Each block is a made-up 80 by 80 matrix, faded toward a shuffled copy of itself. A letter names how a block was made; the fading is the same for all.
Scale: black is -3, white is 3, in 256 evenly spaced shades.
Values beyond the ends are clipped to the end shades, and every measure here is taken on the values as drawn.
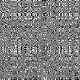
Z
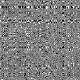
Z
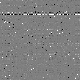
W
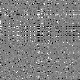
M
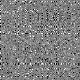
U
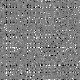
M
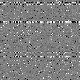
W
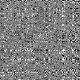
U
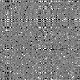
Z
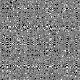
U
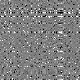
W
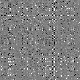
M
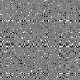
W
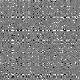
W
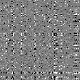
M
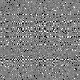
W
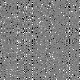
M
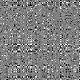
Z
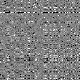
Z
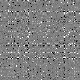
M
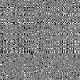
Z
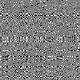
Z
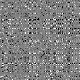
W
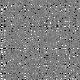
M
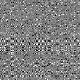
Z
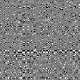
W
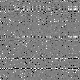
W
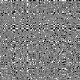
Z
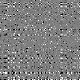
W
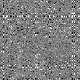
U
